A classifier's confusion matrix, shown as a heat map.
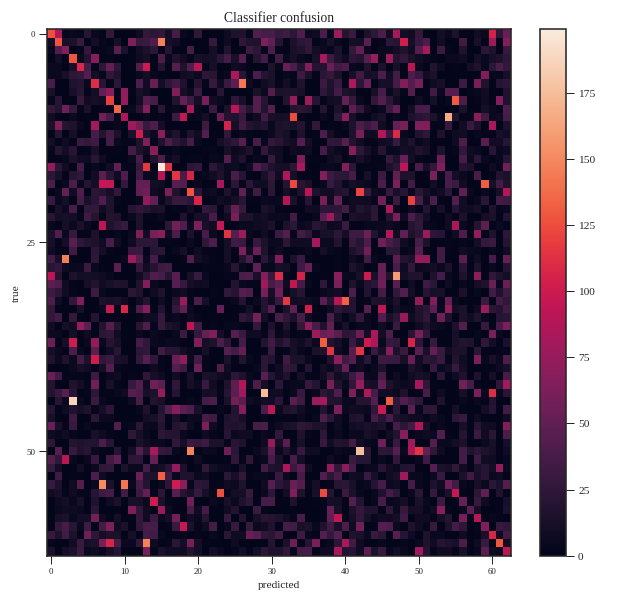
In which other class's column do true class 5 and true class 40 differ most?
25
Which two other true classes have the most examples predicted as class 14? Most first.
56, 50
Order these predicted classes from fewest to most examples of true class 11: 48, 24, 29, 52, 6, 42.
52, 29, 42, 48, 6, 24
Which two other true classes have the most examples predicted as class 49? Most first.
20, 37
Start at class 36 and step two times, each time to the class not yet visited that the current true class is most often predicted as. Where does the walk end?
3
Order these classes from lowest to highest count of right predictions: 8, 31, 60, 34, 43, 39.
34, 31, 39, 43, 60, 8
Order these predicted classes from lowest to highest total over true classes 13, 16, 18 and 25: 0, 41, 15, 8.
41, 0, 8, 15
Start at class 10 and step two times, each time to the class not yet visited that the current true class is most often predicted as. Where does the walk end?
7
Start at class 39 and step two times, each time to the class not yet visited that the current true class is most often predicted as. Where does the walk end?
26
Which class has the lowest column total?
57
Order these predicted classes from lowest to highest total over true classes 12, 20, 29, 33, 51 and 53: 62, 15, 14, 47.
62, 14, 15, 47
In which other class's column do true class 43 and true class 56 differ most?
29
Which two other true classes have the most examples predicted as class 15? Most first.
16, 1
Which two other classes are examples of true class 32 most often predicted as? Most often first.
40, 39
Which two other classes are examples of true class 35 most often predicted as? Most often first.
19, 4
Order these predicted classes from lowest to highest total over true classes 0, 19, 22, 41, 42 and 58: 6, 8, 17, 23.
23, 8, 17, 6
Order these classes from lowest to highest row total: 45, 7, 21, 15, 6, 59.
15, 21, 7, 45, 59, 6
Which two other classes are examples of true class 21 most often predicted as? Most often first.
46, 25
